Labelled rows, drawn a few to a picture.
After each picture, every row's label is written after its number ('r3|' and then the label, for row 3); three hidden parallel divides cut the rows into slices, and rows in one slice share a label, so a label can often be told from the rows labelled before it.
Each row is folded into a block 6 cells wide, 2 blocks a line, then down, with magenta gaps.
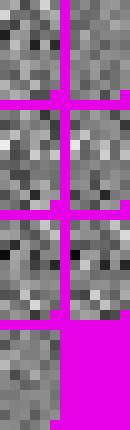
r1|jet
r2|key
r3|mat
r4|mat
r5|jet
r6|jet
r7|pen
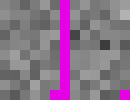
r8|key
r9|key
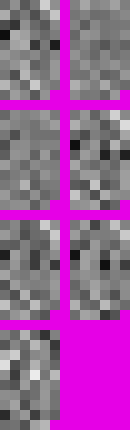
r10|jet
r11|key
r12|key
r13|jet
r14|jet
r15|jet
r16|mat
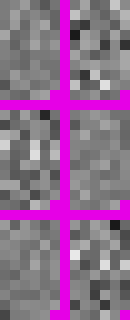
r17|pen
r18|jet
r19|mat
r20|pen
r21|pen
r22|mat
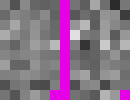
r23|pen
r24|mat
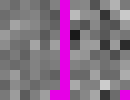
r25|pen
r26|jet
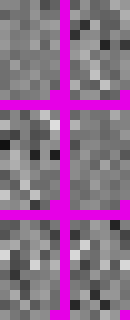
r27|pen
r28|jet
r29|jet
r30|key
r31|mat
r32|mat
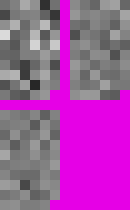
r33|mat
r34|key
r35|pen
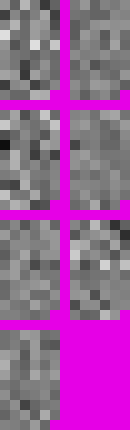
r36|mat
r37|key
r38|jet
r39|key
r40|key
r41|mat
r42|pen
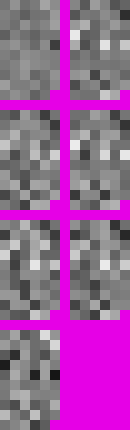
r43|key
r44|mat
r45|mat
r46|mat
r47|mat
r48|mat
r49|jet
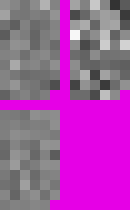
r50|key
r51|mat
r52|key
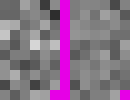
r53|mat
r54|pen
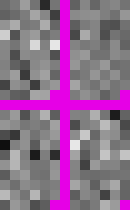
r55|mat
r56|key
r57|jet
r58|mat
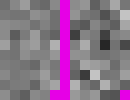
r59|pen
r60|jet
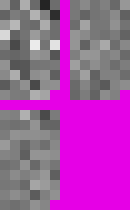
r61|mat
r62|pen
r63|pen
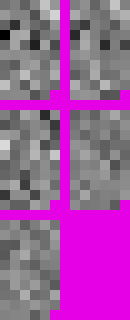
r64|jet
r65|jet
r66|mat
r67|key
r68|key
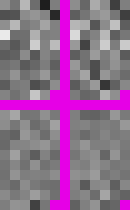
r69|mat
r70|mat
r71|key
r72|key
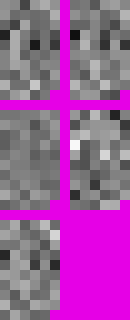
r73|jet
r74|jet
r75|key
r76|mat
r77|jet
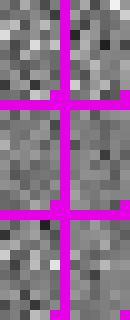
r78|mat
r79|jet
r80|pen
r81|key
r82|mat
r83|pen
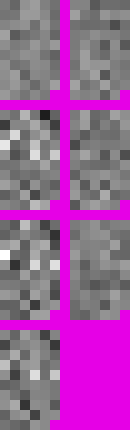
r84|pen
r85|key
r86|mat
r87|key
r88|mat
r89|pen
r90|mat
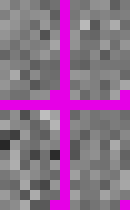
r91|pen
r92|pen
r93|jet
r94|key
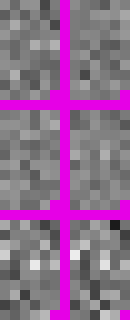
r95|pen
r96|key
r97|key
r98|pen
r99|mat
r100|mat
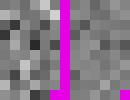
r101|jet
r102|key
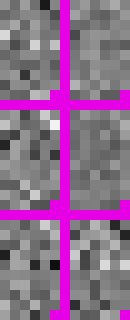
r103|mat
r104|key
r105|jet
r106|key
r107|jet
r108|mat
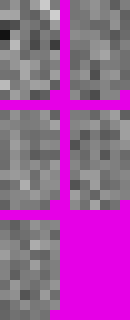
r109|jet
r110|pen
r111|key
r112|key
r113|pen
